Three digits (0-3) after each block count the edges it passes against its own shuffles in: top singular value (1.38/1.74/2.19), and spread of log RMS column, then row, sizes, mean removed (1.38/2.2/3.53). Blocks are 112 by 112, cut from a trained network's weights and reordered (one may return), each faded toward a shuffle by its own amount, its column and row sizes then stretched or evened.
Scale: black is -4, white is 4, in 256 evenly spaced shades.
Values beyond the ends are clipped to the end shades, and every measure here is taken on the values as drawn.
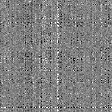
3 2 2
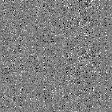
1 2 1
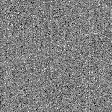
0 0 0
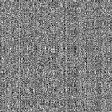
2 1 1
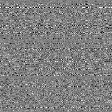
3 0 3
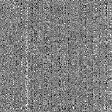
2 2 1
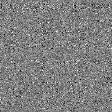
1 1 2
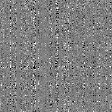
1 3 2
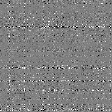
2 2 3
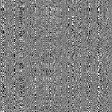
3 3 1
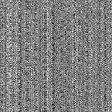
3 2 0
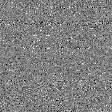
0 0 2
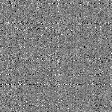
1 1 2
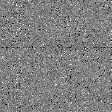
0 2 0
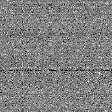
2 1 1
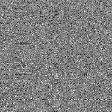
2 1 1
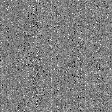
0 2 0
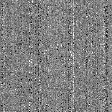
2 2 0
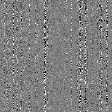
2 3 0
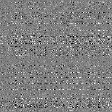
1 2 3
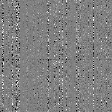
1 3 0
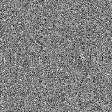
2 1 0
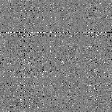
2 2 2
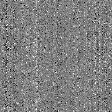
1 2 0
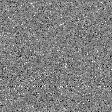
1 0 1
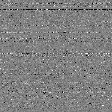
2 0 2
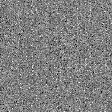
0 1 0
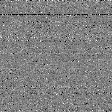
2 0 2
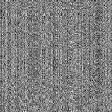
3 1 1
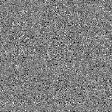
1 1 2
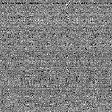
2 1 1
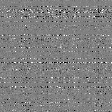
1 1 3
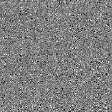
2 2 2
